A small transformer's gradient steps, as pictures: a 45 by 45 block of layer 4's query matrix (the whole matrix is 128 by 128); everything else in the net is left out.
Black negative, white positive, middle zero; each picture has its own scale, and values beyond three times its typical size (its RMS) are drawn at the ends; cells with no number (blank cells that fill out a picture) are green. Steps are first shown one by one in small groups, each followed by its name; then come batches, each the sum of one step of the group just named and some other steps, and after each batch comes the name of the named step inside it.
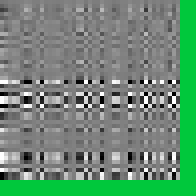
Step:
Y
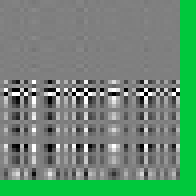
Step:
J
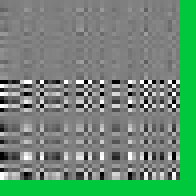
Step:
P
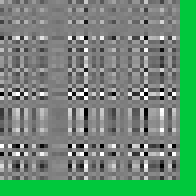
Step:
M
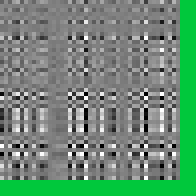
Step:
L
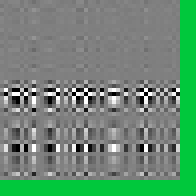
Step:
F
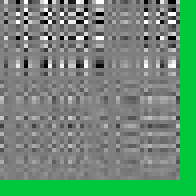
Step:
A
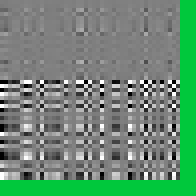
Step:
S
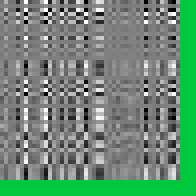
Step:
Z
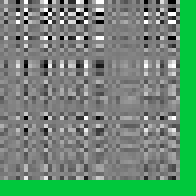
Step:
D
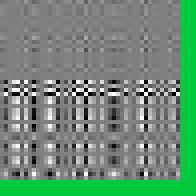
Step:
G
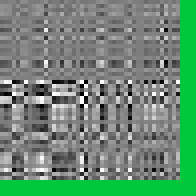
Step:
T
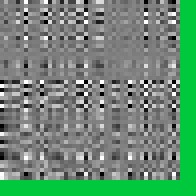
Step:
S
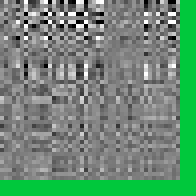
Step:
A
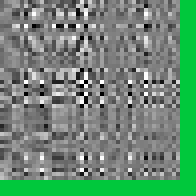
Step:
T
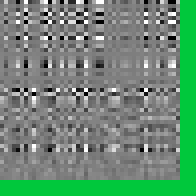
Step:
A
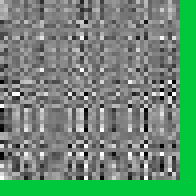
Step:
M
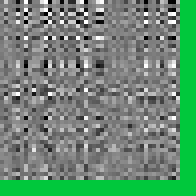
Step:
D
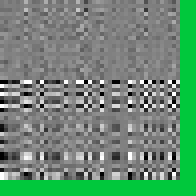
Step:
P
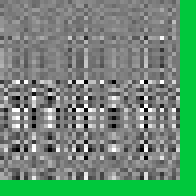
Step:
F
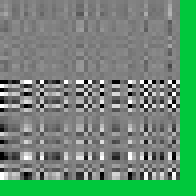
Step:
P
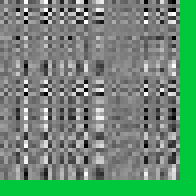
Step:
Z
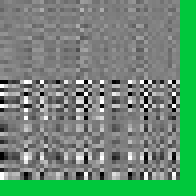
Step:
P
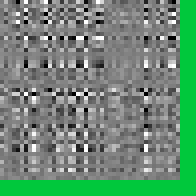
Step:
A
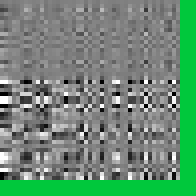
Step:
Y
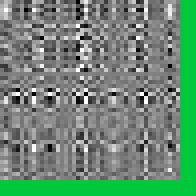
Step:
F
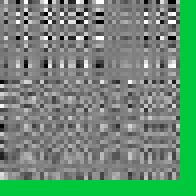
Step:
A
